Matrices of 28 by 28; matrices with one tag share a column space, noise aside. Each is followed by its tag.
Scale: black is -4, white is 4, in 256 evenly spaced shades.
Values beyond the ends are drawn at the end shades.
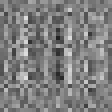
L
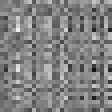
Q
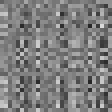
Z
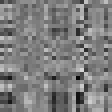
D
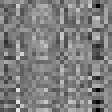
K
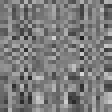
D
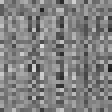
Q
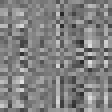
Z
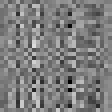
Z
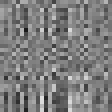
D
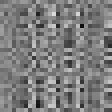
Z
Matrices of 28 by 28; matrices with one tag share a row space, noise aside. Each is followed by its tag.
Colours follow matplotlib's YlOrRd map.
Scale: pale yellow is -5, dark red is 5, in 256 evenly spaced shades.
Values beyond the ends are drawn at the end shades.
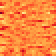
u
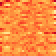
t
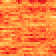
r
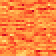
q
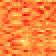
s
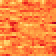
r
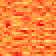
s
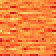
r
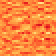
s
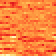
r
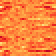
u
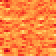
t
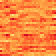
r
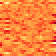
t
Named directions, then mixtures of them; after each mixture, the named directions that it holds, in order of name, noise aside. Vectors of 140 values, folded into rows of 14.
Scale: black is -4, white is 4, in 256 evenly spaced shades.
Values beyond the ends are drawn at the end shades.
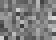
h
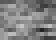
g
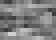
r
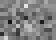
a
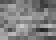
g.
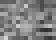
a, g.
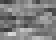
r.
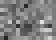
a, g.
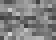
h, r.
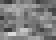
g, r.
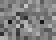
a, h.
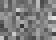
h.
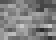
g.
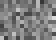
h.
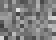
h.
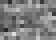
h, r.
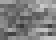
g.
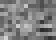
a, g.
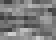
r.
